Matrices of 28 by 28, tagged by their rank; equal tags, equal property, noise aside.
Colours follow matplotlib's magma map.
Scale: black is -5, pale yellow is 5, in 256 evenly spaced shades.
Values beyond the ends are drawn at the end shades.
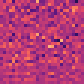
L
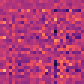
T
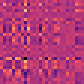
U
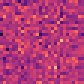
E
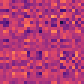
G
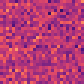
E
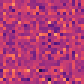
L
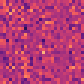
L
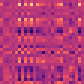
U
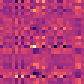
U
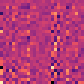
G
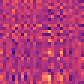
G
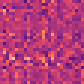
T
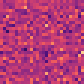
L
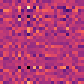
G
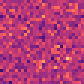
E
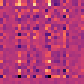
U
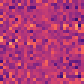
L
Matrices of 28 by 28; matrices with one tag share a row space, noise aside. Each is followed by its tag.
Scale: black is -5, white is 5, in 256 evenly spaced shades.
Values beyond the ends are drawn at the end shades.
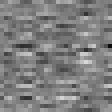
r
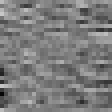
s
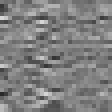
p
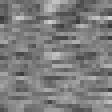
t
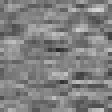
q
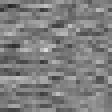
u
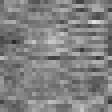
q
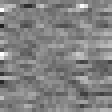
s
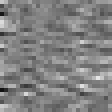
s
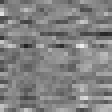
s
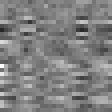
s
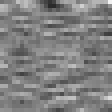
t
